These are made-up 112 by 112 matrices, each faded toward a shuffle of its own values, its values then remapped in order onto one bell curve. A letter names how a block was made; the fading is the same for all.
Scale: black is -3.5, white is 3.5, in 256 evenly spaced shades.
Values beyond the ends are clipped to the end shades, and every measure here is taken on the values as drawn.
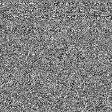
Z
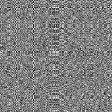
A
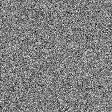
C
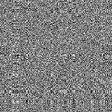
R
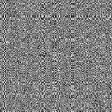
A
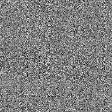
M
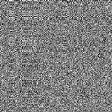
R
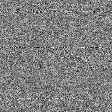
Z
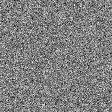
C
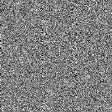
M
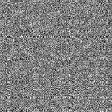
R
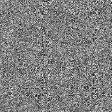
M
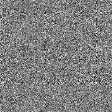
M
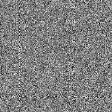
M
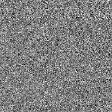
M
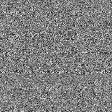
Z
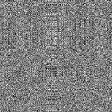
R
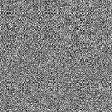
R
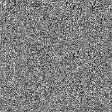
M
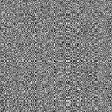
A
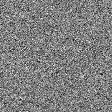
C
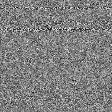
Z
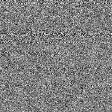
Z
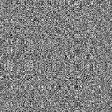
R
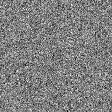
C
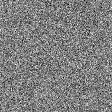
C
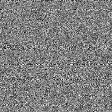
Z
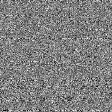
Z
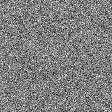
C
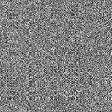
R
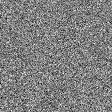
C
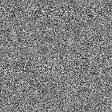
Z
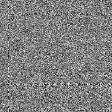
M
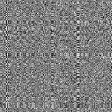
A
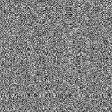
R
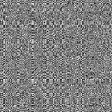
A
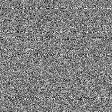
Z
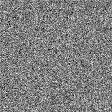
C
